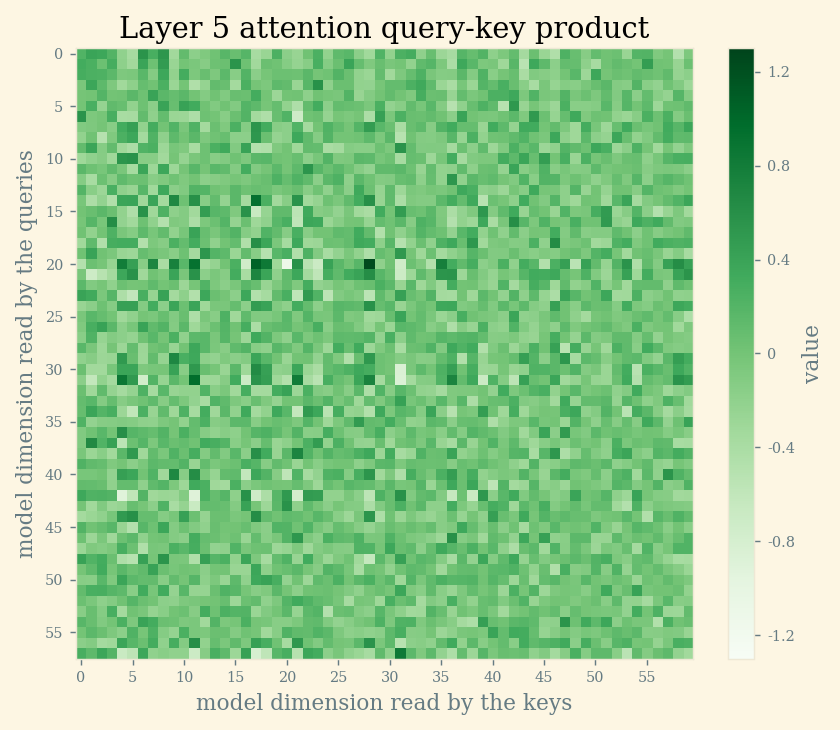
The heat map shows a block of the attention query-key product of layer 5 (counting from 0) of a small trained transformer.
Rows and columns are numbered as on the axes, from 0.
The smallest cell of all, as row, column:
20, 20
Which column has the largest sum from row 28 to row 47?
36
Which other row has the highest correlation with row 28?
13
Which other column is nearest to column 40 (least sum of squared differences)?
10
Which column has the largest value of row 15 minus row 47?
6
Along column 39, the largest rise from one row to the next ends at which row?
15
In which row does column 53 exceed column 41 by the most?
5
